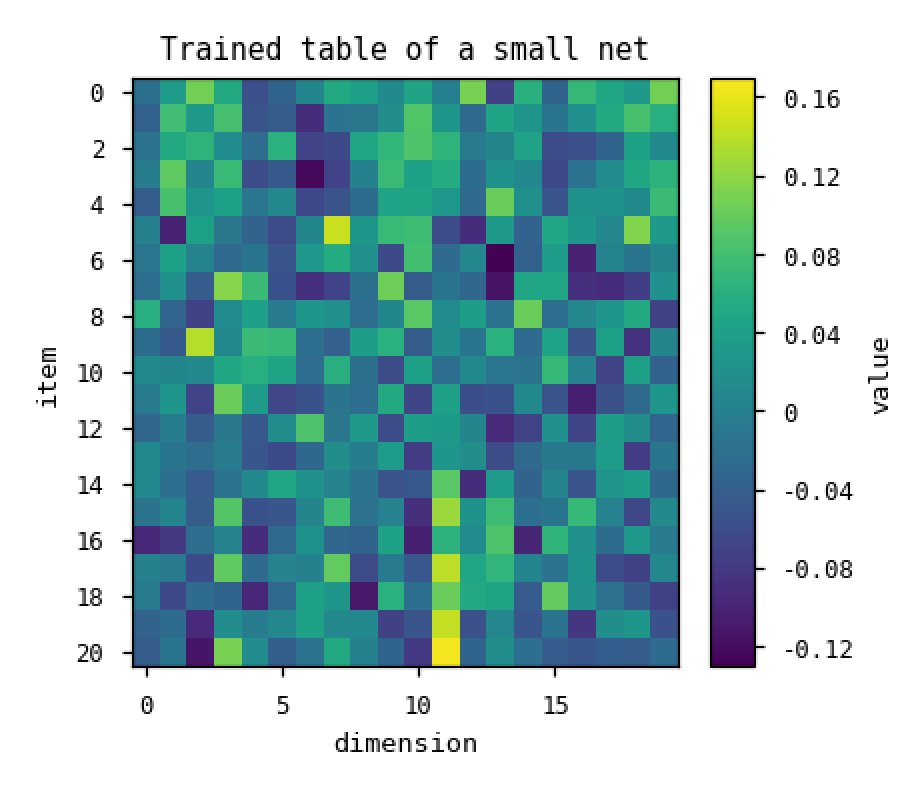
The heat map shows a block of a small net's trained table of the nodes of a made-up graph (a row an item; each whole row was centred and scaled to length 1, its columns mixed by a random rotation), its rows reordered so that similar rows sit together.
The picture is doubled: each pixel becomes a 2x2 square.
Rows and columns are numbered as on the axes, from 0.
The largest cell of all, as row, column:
20, 11
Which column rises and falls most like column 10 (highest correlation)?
18
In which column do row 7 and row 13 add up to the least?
13
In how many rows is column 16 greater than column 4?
10
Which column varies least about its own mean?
0
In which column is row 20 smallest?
2
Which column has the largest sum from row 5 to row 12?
3
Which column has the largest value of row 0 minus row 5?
12
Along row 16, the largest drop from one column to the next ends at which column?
14
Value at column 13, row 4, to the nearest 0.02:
0.1
